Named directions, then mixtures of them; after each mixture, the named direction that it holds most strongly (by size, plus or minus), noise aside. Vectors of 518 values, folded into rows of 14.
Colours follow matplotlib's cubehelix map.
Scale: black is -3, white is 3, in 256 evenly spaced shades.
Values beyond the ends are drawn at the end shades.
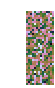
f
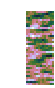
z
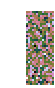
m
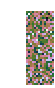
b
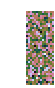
m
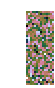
m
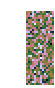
f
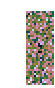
f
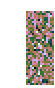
f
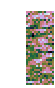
z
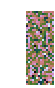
m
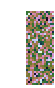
b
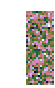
m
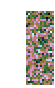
b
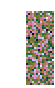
b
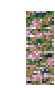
z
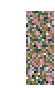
m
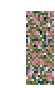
m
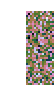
b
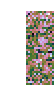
b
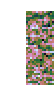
z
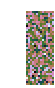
m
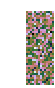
f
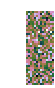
b
